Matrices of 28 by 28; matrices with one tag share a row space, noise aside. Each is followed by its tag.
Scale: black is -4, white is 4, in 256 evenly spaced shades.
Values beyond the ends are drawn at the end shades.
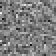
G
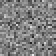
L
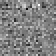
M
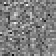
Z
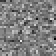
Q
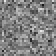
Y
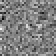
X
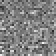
X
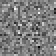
M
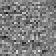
M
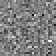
L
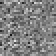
Z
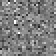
M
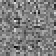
M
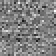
M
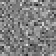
X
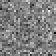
L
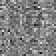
X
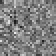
Z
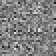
M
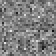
Y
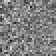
Z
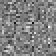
L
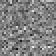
Y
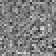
Y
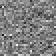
Y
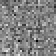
M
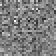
M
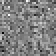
X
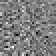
Z
